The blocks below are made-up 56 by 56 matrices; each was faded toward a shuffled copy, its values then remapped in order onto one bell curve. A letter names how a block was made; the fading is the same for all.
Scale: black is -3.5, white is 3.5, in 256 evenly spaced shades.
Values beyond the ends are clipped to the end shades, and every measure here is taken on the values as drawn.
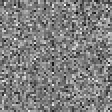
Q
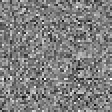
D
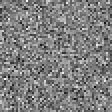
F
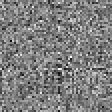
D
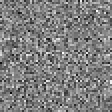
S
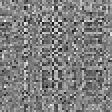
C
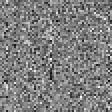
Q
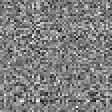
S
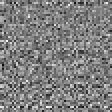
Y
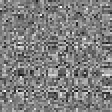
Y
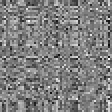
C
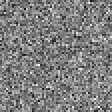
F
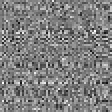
Y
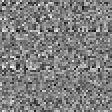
S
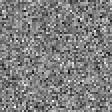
F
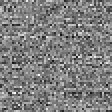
S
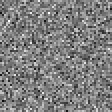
F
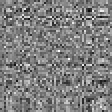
Y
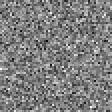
F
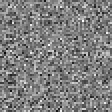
D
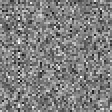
Q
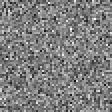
F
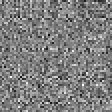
S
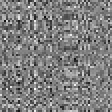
C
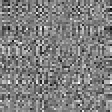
C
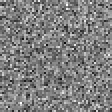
F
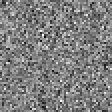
F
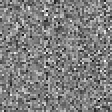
Q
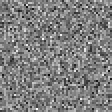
F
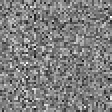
Q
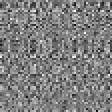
C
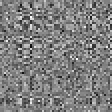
C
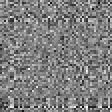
Y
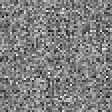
D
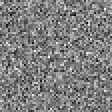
F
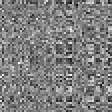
C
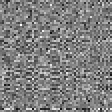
Y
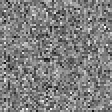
Q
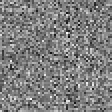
Q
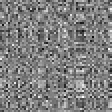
C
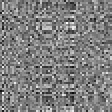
C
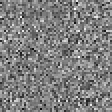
D
